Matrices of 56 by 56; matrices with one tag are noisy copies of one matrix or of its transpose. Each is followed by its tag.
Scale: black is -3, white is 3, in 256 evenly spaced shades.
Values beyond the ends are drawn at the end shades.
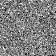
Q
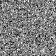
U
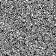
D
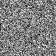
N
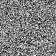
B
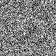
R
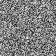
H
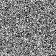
Q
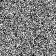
U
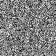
H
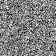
H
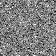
R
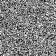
Q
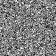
D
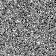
Q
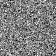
D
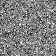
R
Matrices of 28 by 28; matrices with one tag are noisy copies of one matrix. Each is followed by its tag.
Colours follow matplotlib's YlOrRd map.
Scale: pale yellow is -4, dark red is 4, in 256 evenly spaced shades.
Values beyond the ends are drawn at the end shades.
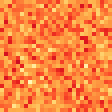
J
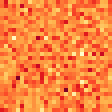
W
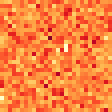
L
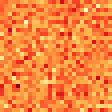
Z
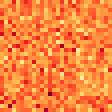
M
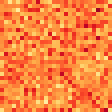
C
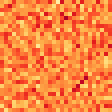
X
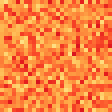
X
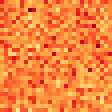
W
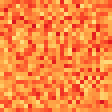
X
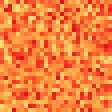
X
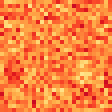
C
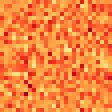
X
